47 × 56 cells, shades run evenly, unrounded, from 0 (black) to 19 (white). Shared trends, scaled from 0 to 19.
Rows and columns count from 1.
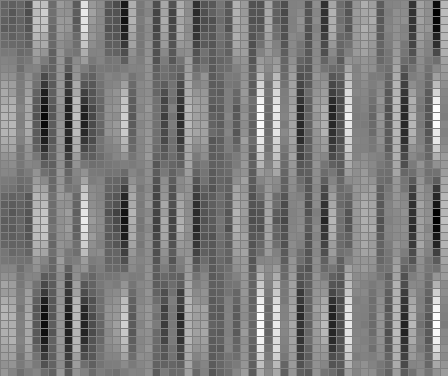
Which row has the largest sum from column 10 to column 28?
17
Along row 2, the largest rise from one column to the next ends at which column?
56
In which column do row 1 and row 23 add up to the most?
11
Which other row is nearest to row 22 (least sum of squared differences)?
34
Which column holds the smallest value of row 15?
6
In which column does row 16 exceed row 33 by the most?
55
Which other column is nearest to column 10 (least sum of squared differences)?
1
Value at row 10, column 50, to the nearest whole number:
13
